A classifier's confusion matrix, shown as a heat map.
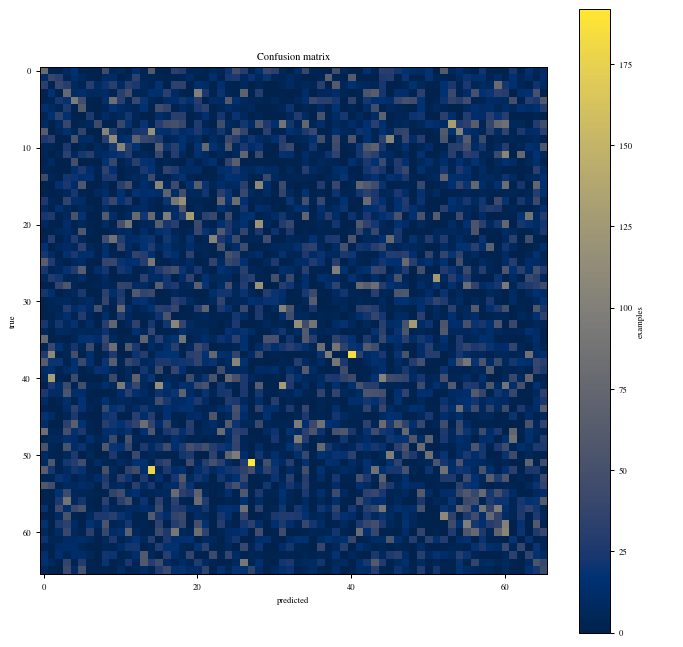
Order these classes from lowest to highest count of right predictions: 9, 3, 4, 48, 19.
48, 3, 4, 9, 19
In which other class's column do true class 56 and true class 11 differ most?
60
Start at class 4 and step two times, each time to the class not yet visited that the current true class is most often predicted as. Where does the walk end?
45
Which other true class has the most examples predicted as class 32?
31
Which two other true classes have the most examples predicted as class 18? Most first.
17, 35
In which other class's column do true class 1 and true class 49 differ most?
36
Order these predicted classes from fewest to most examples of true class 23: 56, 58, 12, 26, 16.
12, 16, 56, 26, 58
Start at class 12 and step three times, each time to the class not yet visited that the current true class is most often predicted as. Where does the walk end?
52
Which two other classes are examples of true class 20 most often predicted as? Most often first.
28, 11
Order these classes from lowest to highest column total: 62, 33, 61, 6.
6, 62, 33, 61
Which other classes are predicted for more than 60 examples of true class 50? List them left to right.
24, 25, 45
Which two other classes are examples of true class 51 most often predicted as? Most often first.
27, 63
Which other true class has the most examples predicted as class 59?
57
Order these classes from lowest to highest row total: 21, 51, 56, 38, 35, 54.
21, 54, 56, 35, 51, 38
